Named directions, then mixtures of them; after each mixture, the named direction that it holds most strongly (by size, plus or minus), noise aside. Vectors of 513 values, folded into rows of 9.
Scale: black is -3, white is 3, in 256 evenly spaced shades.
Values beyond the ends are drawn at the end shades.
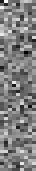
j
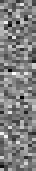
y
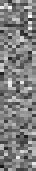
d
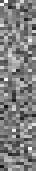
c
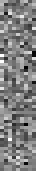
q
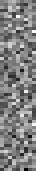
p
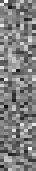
c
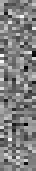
q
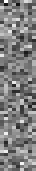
j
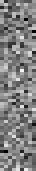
p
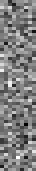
d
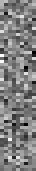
q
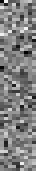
j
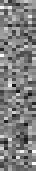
d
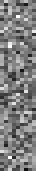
p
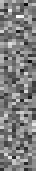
p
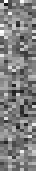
j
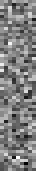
q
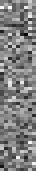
d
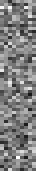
d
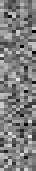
p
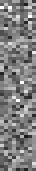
d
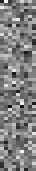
j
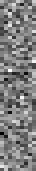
y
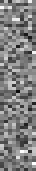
d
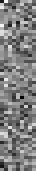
y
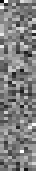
j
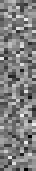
p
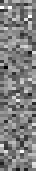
d
